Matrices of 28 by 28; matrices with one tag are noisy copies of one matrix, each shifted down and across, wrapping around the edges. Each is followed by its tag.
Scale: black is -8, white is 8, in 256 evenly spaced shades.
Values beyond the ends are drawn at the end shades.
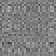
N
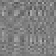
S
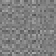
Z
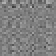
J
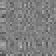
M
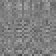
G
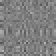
M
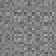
Z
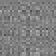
N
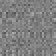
N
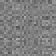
Z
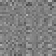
J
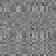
S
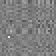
S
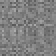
G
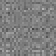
Z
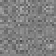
Z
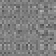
N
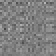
Z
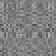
S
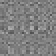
J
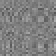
S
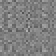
J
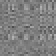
S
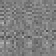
G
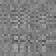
G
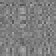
M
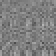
S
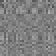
S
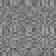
S
